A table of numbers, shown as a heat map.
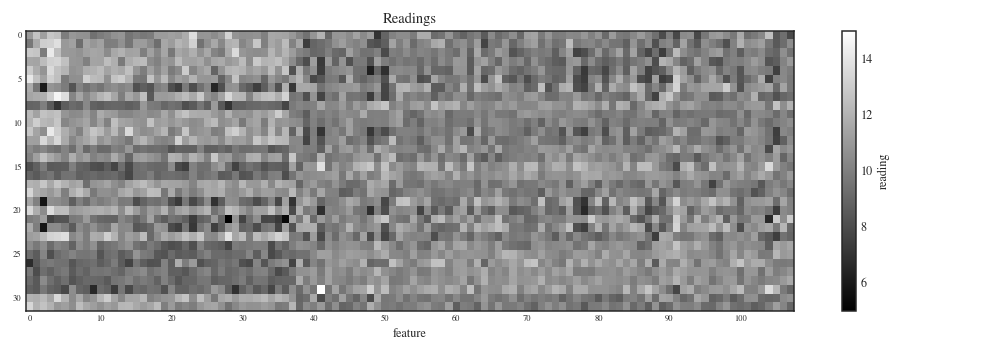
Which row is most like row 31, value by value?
18
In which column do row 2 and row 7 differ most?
89
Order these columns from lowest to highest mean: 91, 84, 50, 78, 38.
78, 50, 84, 38, 91
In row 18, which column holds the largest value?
0
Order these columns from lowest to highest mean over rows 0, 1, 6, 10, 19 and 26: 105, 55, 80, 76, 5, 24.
105, 24, 5, 55, 80, 76
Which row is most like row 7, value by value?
23
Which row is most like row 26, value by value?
16
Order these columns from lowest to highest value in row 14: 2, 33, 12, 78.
33, 78, 12, 2
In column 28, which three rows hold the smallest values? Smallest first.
21, 8, 24
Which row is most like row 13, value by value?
24
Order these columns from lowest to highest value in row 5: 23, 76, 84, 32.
84, 32, 76, 23
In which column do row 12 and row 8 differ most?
4
